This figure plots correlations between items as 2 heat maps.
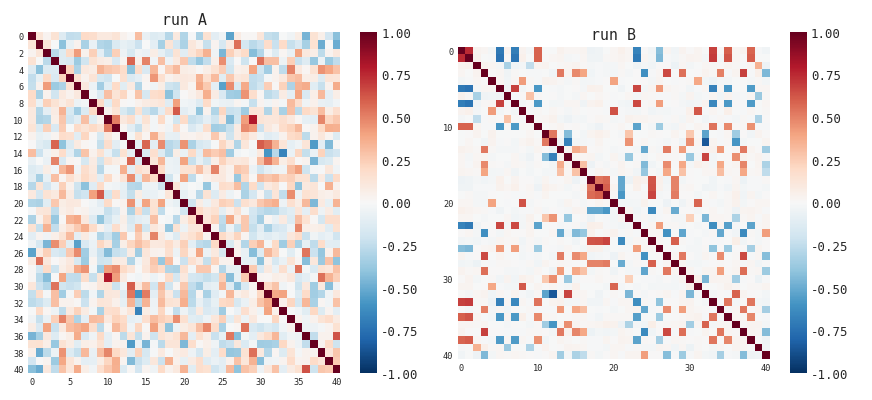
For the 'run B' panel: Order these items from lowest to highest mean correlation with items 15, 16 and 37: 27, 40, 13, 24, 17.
24, 40, 17, 13, 27
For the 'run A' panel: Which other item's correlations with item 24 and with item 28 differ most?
11
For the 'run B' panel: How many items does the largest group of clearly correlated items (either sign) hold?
10
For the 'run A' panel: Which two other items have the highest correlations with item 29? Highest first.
10, 38
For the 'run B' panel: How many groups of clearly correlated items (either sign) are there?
6
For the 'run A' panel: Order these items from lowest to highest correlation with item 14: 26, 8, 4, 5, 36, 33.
33, 26, 36, 5, 8, 4
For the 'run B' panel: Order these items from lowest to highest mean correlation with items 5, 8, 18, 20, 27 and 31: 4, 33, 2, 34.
33, 2, 34, 4
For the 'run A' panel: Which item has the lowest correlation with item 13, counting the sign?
37
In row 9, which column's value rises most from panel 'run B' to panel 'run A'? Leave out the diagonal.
19
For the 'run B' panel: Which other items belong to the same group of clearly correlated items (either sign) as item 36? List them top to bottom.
11, 12, 14, 22, 30, 32
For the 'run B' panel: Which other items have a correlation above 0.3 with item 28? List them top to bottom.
17, 18, 19, 25
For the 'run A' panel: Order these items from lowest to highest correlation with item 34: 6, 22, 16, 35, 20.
6, 22, 35, 20, 16
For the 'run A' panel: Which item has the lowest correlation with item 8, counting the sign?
29
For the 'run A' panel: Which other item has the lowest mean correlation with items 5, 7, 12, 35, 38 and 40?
1
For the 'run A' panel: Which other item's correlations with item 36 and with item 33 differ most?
40
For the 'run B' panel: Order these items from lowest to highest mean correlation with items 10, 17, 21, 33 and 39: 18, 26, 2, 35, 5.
5, 26, 18, 2, 35
